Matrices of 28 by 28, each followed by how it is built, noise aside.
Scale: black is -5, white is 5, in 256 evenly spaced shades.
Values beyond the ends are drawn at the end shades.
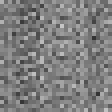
repeating rows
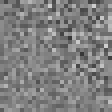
upper triangular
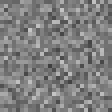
repeating rows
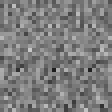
repeating columns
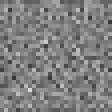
repeating columns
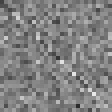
diagonal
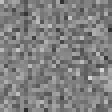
noise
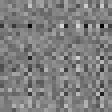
low rank
